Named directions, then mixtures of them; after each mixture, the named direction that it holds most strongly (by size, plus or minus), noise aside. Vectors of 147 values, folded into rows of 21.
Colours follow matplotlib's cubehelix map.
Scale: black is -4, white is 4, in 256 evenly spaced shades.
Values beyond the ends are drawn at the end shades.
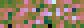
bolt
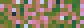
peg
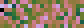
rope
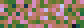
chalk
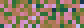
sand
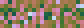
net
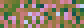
sand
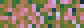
sand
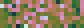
peg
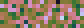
peg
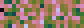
rope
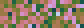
sand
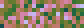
sand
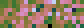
bolt
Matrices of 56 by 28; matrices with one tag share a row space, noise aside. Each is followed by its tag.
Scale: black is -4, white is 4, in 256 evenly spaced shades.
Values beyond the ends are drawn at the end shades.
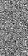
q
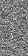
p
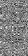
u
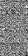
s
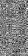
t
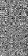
q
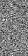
p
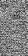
t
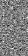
p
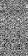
s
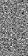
p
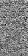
t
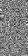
s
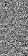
q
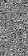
q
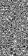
p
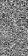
p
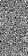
q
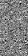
q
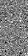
q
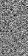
p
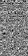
u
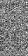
s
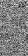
t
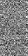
s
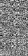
u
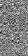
u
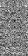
s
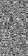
p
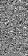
q
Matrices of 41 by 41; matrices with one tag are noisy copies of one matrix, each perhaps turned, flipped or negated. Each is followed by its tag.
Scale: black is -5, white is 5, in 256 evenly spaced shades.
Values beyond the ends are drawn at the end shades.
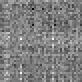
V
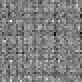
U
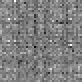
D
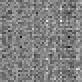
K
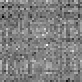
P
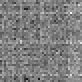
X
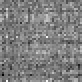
P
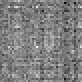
P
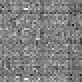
X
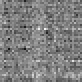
V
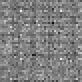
U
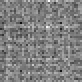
U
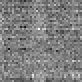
V
